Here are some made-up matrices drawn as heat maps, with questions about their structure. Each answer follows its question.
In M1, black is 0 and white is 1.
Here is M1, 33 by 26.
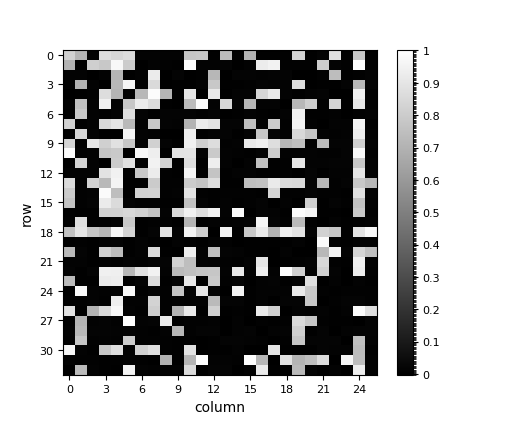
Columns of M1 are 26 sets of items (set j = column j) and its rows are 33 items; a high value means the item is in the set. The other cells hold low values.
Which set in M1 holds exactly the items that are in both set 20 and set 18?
23
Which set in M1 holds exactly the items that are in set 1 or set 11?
19
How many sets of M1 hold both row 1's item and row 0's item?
6
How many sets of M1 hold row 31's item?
11
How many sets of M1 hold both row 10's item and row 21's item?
3
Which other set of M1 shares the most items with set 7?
4
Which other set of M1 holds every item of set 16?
10
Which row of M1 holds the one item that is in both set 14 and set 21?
22
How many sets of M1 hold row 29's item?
4
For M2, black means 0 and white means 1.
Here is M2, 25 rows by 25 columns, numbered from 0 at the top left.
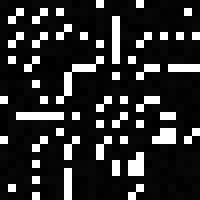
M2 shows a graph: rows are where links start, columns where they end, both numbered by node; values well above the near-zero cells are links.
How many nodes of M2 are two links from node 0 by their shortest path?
10
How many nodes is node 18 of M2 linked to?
3
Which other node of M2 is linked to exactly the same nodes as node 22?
node 10
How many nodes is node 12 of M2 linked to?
7
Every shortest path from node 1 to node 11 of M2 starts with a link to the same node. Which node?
node 23
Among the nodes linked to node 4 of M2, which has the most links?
node 14
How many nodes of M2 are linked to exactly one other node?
2
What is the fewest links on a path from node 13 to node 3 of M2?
4
